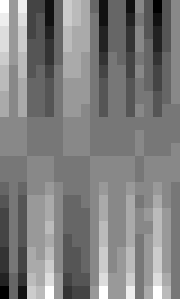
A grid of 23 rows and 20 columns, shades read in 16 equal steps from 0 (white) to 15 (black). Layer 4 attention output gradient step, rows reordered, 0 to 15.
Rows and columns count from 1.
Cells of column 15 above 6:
14
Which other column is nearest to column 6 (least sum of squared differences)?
12
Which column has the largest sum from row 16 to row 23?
1
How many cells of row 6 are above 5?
16
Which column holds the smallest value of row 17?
18
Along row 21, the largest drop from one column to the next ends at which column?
4
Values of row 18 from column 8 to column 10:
9 9 9
